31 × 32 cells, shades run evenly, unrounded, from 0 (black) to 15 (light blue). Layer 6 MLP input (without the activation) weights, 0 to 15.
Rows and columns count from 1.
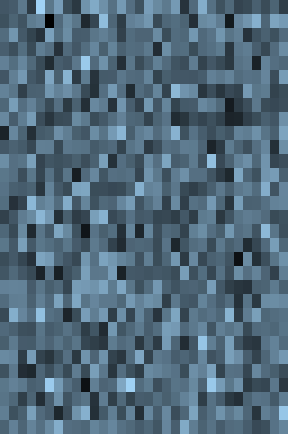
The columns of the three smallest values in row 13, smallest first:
9, 26, 25
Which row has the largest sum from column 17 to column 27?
28
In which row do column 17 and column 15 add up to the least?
7
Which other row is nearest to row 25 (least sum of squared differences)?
24
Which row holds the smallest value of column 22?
2
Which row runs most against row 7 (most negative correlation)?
18
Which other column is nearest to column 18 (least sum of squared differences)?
1
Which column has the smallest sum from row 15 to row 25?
21
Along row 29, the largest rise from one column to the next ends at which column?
12
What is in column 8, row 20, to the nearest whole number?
6
